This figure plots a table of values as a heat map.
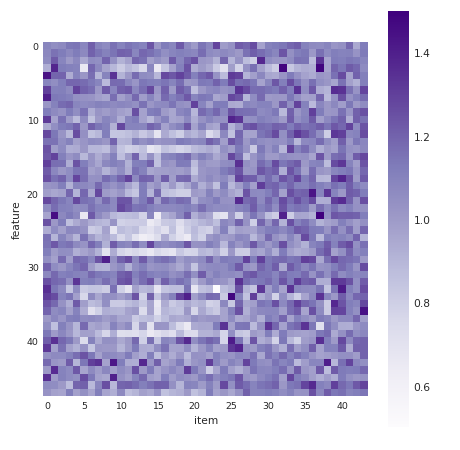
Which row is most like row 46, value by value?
29
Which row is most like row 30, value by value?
17
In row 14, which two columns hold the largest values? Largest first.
33, 0
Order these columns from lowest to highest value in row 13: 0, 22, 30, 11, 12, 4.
11, 4, 30, 12, 0, 22
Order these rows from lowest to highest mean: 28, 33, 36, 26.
28, 26, 33, 36
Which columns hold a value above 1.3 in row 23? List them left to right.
1, 32, 37
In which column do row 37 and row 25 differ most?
9
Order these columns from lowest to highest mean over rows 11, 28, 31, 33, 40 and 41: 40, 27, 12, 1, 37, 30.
27, 12, 30, 1, 37, 40
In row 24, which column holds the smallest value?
14
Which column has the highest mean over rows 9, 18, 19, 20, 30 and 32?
36
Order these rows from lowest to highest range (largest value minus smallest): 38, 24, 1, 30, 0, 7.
1, 0, 30, 7, 24, 38
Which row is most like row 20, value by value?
47
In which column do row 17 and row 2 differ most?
20
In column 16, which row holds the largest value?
4
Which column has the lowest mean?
15
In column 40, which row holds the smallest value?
38
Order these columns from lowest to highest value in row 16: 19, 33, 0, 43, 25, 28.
28, 25, 19, 33, 43, 0
